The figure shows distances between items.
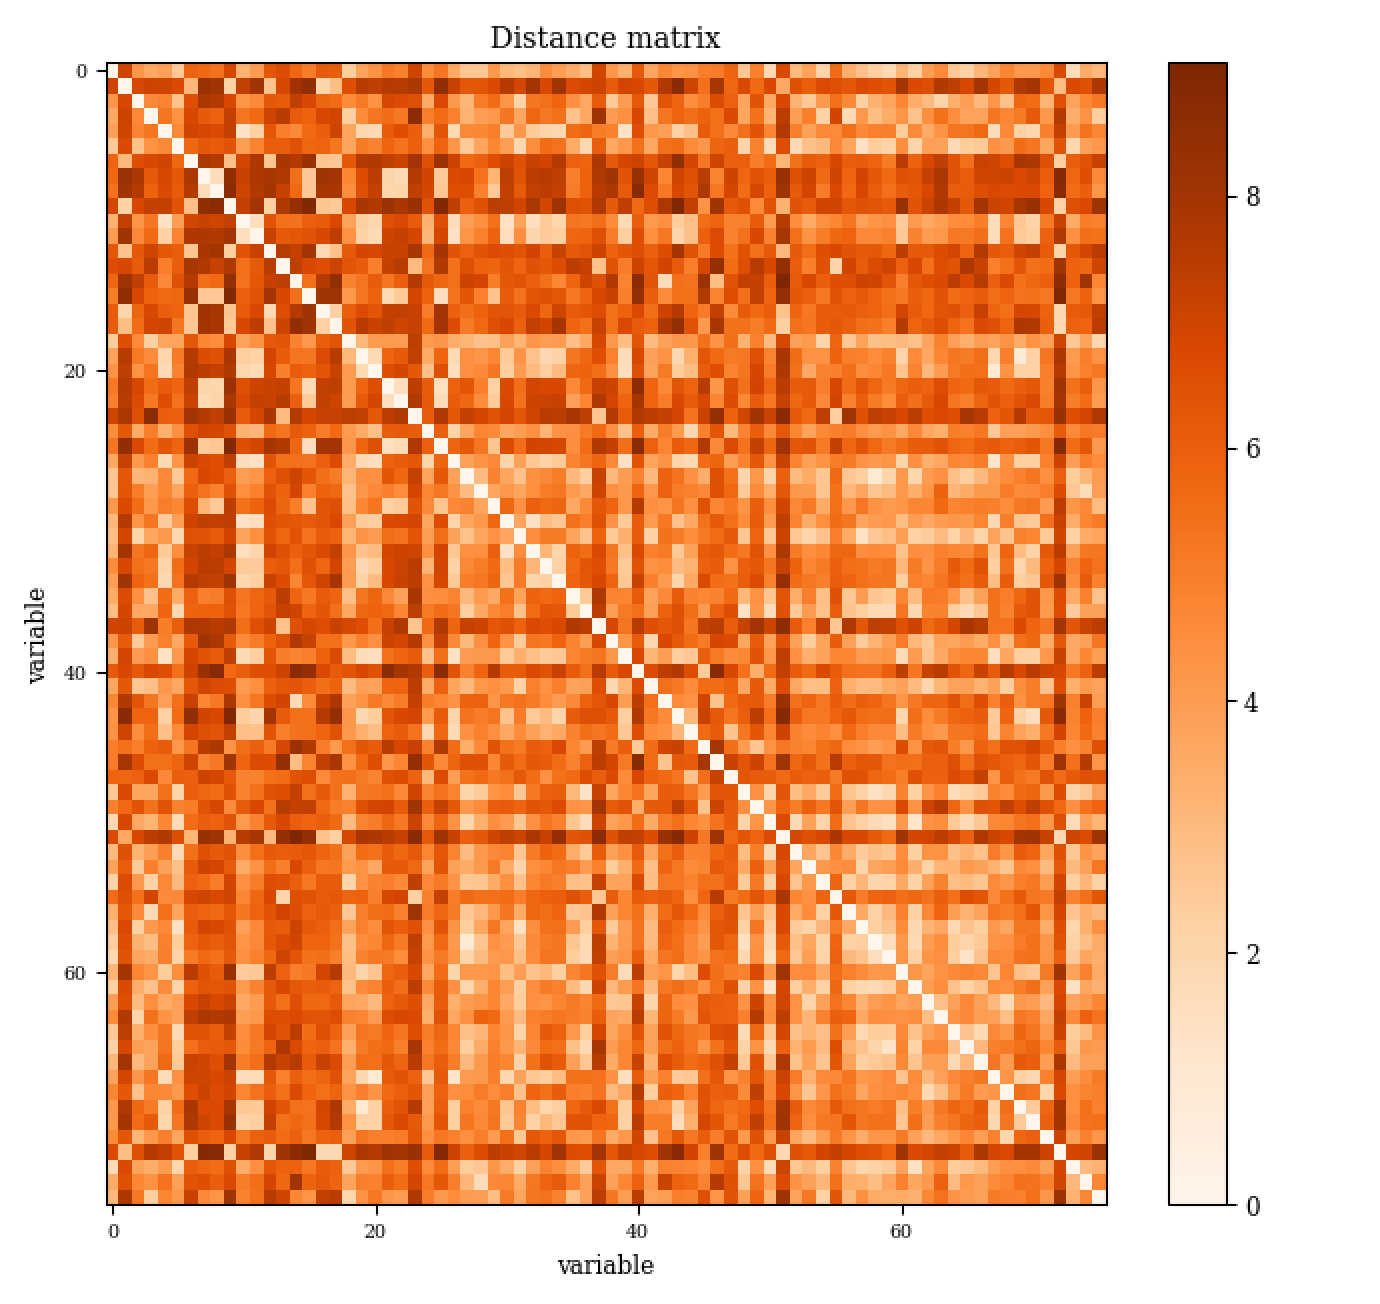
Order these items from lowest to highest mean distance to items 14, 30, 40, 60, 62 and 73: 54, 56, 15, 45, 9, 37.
54, 56, 45, 15, 37, 9
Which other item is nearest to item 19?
69
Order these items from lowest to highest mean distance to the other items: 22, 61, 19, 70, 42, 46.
61, 19, 70, 42, 22, 46
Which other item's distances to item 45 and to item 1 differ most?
40
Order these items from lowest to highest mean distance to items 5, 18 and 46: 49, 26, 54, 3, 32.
54, 3, 26, 32, 49
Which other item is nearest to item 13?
55
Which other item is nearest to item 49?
45
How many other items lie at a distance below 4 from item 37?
3
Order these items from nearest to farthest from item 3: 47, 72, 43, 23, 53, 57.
57, 53, 43, 47, 72, 23
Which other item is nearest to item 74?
28
